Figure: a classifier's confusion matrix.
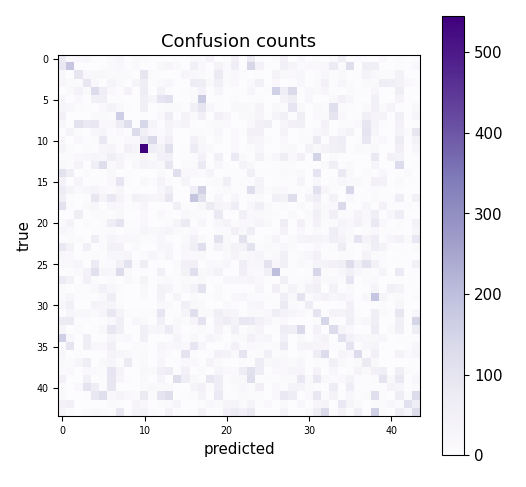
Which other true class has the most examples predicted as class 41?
13
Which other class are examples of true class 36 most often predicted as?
32
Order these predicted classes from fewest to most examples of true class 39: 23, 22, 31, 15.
22, 15, 31, 23
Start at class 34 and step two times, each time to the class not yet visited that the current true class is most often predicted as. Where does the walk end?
23
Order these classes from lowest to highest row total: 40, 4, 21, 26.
21, 40, 4, 26
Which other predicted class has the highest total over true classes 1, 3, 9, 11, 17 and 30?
10
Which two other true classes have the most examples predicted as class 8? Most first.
25, 37
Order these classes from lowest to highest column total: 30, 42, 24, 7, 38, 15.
42, 30, 15, 24, 7, 38
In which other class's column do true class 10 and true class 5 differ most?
17
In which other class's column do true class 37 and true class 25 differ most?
35
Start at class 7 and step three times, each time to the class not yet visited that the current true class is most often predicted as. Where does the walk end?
38
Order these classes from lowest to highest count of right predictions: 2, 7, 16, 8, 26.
16, 2, 8, 7, 26
